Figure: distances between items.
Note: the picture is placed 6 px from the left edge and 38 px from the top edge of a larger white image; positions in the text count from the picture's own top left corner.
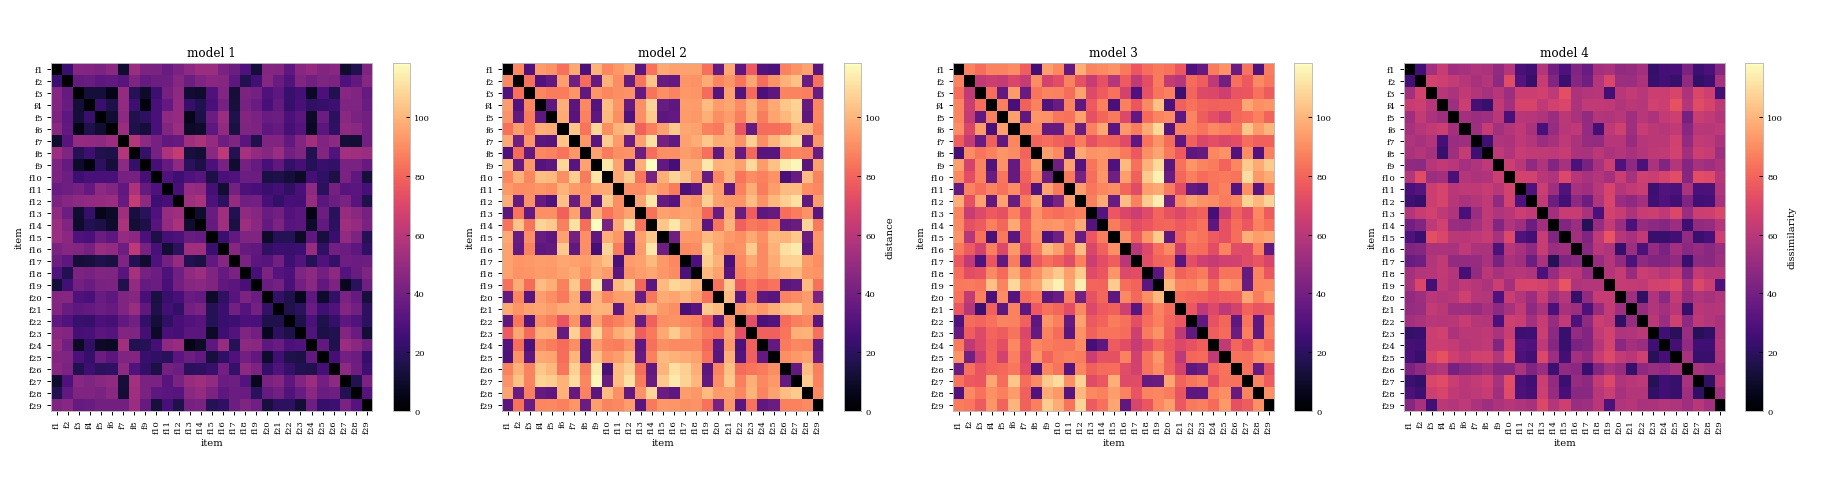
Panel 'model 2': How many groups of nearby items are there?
5
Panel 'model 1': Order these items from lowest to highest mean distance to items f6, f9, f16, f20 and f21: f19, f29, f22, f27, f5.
f22, f29, f5, f19, f27
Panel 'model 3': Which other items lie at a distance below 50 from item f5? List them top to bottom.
f3, f7, f17, f21
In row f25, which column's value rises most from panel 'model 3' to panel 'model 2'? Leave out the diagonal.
f2
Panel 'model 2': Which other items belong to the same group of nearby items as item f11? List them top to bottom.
f17, f18, f21
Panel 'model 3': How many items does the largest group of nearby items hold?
7
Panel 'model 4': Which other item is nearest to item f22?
f20
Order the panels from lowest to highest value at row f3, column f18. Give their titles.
model 1, model 4, model 3, model 2
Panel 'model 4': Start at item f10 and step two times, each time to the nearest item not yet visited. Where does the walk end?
f26
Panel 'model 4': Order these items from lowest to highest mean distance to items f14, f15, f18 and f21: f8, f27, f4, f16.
f27, f16, f8, f4
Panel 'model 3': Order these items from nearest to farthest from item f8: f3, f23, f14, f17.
f23, f17, f3, f14
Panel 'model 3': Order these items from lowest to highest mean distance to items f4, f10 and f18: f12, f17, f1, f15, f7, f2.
f15, f12, f2, f17, f7, f1
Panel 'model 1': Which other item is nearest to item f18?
f2
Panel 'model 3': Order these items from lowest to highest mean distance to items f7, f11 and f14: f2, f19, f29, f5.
f5, f2, f29, f19
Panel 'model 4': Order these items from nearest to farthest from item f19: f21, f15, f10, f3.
f3, f10, f21, f15
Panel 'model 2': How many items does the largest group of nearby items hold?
9
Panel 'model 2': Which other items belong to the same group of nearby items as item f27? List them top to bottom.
f10, f14, f19, f26
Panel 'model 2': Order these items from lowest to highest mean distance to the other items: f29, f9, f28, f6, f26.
f29, f28, f9, f26, f6
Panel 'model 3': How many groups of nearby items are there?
7
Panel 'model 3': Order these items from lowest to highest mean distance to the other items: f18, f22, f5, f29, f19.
f22, f5, f18, f29, f19
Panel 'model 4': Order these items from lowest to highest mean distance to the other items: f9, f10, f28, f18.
f28, f9, f18, f10
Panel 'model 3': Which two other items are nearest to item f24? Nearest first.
f13, f14
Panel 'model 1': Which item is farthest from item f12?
f8
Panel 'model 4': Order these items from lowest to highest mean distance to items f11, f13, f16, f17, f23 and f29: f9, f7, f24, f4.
f24, f9, f7, f4
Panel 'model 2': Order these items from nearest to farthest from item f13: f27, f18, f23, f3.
f3, f23, f27, f18
